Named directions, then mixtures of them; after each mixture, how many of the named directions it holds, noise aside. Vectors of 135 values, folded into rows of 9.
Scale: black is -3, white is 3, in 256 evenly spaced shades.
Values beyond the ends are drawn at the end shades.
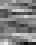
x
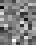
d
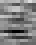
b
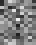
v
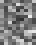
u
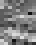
four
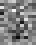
three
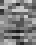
four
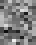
three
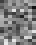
four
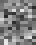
four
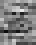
three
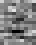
two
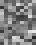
two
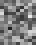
two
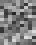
three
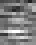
one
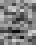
three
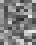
one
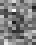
four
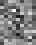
two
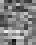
four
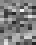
three
